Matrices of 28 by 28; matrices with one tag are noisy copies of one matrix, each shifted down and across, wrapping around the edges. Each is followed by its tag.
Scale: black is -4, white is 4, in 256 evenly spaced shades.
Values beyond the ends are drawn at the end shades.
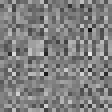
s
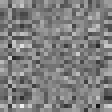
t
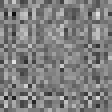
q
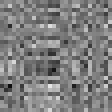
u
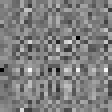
q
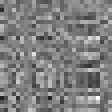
u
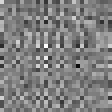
s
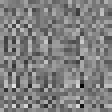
s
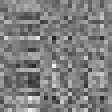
u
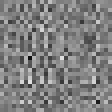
s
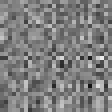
q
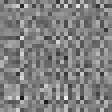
s
